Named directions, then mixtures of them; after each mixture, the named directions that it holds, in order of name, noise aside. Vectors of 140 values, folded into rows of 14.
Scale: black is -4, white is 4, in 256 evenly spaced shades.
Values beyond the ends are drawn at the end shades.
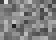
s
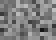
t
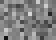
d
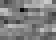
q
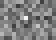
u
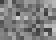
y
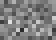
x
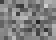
d, y.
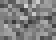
q, t, u.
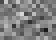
s, t, u.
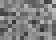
q, s, t.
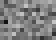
q, t, x.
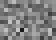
d, x.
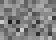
x.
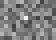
u.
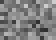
d, t, y.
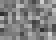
t, u.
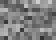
d, q, x.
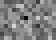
u.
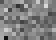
d, q, u.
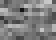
q.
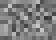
u, x.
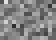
s.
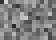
s, u, y.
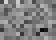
s, t, x.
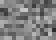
q, u, y.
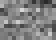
q, y.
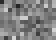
d, u, y.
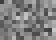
y.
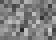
s, x.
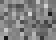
d.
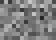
q, s.
